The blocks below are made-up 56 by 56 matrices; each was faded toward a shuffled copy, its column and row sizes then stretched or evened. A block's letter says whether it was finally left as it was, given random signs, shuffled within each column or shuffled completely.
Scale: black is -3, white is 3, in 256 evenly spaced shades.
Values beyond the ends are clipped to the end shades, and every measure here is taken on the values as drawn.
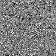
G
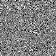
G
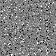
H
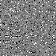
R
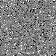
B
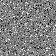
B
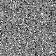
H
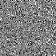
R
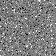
B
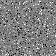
B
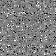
R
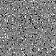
R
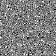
G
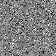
H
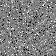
B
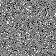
B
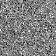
H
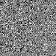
R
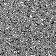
B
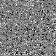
G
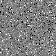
H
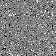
G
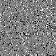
R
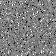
B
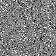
H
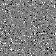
G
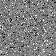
B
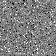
B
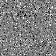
G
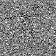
R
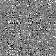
R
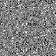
R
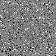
G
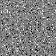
R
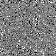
G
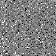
R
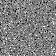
B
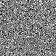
B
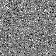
B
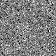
H
